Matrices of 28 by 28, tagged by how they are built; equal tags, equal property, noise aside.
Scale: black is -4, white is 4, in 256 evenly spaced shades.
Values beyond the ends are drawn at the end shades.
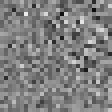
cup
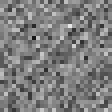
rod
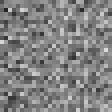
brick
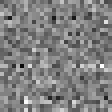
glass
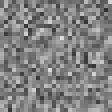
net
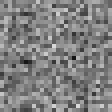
brick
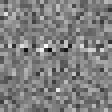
glass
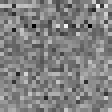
glass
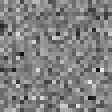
glass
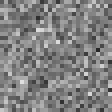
rod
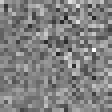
cup
